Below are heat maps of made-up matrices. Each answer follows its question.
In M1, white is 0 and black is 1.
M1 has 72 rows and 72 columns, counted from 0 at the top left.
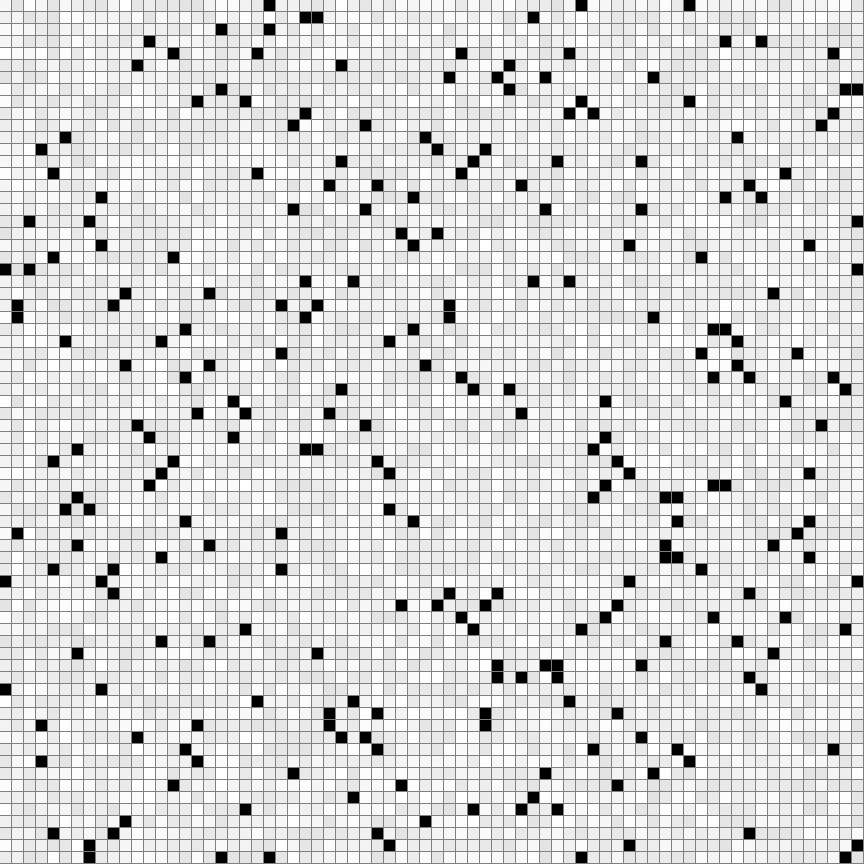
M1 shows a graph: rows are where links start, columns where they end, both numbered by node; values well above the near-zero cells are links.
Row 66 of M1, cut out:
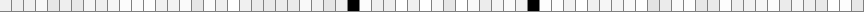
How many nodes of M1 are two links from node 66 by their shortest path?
3
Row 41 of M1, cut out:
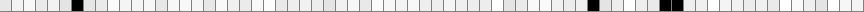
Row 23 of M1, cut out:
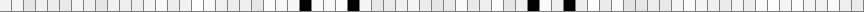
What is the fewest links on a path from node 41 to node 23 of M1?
4
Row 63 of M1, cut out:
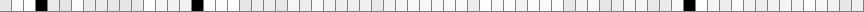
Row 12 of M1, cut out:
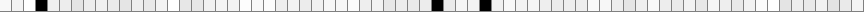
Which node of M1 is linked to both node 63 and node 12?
node 3
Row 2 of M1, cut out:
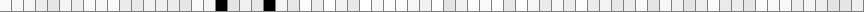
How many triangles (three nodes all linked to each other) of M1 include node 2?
0
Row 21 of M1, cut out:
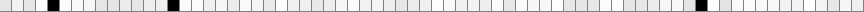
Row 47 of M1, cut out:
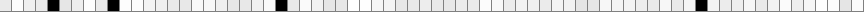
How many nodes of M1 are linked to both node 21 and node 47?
2
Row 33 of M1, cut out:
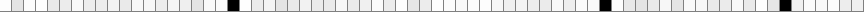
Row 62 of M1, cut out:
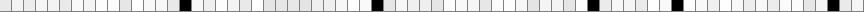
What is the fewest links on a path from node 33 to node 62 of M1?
5
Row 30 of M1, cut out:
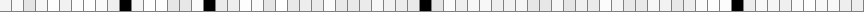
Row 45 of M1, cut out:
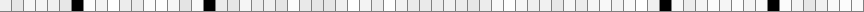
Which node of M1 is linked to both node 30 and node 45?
node 17
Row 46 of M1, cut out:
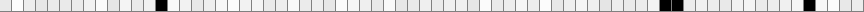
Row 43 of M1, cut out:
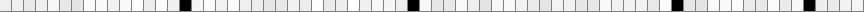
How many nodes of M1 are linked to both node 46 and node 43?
2
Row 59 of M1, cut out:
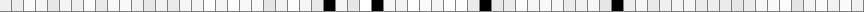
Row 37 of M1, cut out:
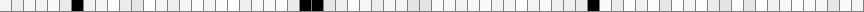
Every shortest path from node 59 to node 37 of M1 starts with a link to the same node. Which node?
node 31
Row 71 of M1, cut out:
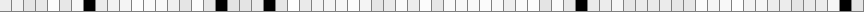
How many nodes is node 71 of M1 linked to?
5
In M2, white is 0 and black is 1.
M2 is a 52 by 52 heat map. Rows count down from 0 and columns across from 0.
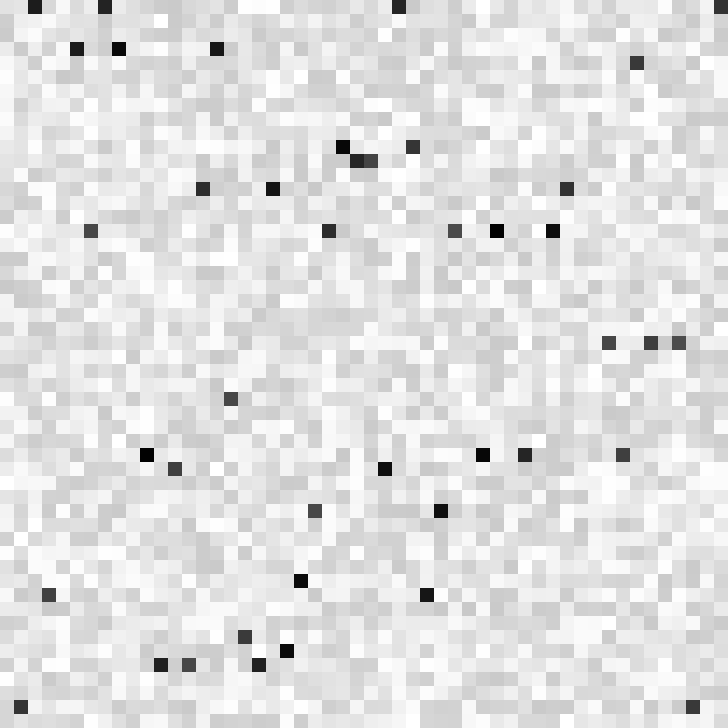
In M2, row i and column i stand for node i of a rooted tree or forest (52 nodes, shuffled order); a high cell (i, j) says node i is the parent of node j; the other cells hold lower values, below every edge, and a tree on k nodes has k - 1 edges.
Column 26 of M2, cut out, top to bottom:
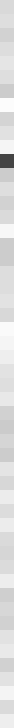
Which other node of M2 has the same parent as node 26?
25
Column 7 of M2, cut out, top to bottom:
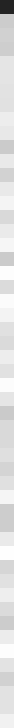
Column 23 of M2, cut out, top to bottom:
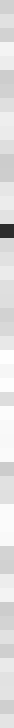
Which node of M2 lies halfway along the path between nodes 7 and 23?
28
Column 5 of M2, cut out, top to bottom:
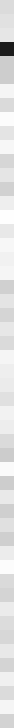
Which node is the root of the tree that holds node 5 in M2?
42
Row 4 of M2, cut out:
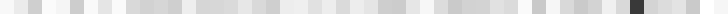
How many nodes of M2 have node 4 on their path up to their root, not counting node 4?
2
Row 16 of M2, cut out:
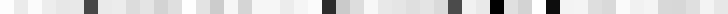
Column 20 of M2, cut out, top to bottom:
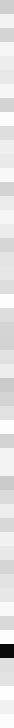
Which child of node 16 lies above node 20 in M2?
32
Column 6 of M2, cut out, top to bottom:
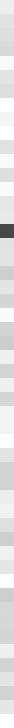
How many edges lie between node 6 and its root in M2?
3
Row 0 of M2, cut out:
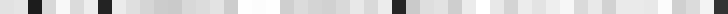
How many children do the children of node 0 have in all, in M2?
1
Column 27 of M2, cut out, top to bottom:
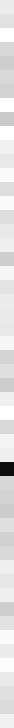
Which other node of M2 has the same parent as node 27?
12
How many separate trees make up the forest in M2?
10
